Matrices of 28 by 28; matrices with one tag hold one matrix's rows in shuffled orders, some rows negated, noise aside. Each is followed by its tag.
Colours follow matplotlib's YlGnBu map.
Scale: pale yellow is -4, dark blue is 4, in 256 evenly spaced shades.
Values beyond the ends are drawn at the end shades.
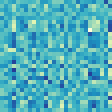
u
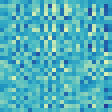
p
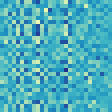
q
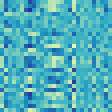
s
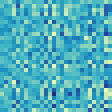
p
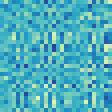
p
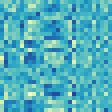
s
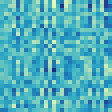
p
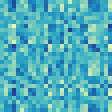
u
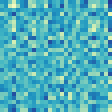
u
